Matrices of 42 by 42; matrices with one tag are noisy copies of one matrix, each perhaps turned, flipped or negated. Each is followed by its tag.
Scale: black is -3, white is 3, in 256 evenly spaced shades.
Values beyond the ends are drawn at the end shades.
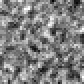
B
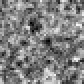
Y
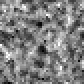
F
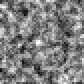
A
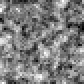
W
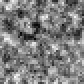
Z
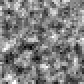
Z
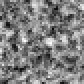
F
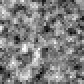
Z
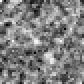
Y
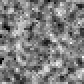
A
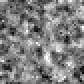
Z
